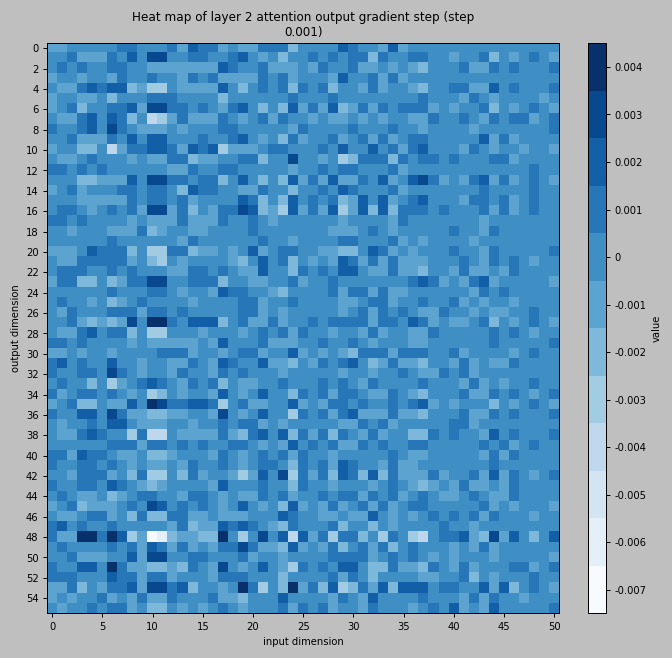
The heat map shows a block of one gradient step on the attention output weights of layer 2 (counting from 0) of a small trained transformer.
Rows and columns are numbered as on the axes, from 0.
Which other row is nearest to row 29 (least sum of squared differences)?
2
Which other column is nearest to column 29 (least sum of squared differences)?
34
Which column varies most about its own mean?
10
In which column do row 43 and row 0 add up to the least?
24
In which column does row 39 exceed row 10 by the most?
6
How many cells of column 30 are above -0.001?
43
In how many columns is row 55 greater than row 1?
15
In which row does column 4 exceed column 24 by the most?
48
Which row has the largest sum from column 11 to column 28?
27
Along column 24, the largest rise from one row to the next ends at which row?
49
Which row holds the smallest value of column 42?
52
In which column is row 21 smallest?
11
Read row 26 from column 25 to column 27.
0 0 0
